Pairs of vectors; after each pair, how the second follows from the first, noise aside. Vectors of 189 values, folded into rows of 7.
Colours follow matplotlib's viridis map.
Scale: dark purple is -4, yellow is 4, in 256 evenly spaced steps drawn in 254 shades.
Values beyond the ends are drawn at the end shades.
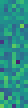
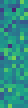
shuffled.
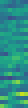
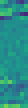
wrapped around, negated, partly zeroed.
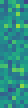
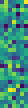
negated, scaled up.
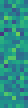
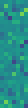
wrapped around, negated, partly zeroed.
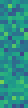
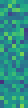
sign-scrambled.
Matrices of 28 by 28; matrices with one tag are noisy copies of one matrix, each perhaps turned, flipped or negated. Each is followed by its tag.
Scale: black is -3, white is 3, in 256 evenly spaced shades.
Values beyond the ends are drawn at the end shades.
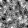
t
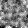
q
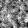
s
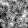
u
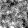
u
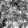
u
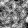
q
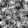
t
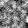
q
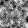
q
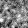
s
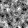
t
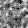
s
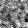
s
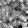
s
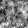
u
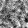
s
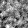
s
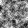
q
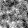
u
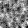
t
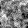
u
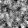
t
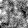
u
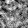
s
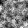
q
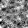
t
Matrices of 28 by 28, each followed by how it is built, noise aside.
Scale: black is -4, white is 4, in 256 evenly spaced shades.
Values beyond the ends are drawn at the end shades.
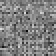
blocks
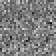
repeating columns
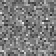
repeating columns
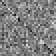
diagonal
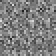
repeating columns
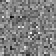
uneven rows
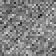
Hankel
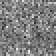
blocks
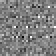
uneven rows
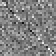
diagonal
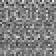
repeating columns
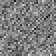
Hankel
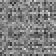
blocks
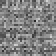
blocks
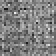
blocks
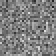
blocks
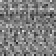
repeating columns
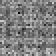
blocks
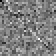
diagonal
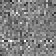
uneven rows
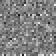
uneven rows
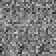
repeating columns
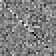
diagonal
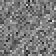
Hankel
